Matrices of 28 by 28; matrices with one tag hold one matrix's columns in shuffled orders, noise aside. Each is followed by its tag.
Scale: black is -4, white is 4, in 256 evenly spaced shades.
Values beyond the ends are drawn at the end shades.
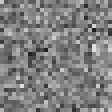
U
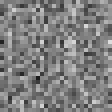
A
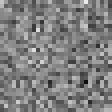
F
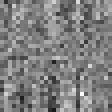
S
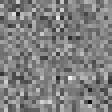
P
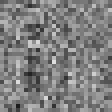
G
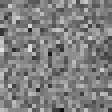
U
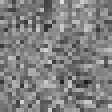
F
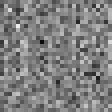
A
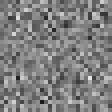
P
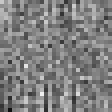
S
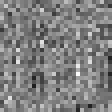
G
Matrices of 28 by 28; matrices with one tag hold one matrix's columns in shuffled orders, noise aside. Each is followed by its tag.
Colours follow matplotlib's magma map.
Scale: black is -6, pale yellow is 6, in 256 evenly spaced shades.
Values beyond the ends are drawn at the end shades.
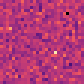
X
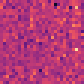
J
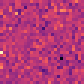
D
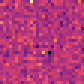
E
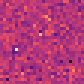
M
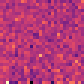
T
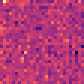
E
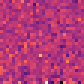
T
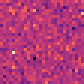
D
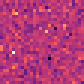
D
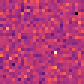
X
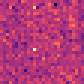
J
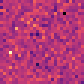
X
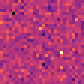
X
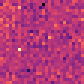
J
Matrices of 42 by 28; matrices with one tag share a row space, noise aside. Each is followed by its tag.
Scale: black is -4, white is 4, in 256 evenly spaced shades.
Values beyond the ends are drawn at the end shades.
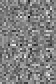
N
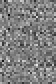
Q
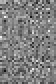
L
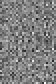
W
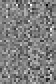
N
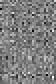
W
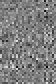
W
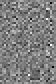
N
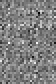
Q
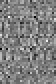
Q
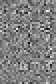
N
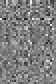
N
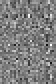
N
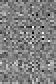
L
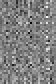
N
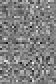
L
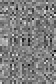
W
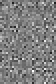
W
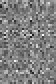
L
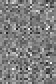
N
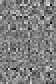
N
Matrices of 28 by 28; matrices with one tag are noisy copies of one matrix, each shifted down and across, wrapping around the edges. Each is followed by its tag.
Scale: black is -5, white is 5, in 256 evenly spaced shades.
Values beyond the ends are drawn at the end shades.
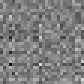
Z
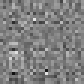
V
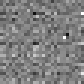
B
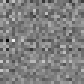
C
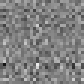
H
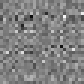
H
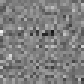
H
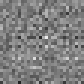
C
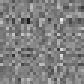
H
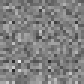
C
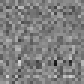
H
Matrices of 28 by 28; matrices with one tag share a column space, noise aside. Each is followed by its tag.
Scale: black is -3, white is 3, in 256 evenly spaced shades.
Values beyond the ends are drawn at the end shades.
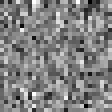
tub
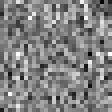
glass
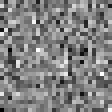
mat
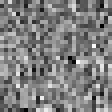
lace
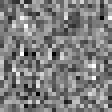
glass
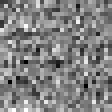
mat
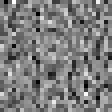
tub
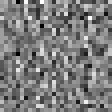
glass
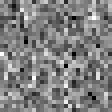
glass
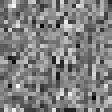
lace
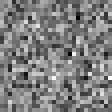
glass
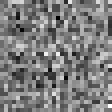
glass
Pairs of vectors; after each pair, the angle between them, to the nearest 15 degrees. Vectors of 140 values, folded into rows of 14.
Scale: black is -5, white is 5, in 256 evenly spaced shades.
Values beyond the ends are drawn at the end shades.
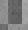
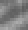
90 degrees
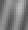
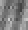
150 degrees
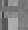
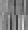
105 degrees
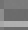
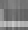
15 degrees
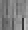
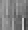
165 degrees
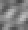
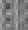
75 degrees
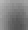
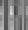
90 degrees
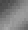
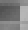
60 degrees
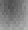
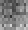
45 degrees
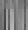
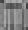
120 degrees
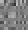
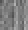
135 degrees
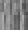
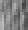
30 degrees
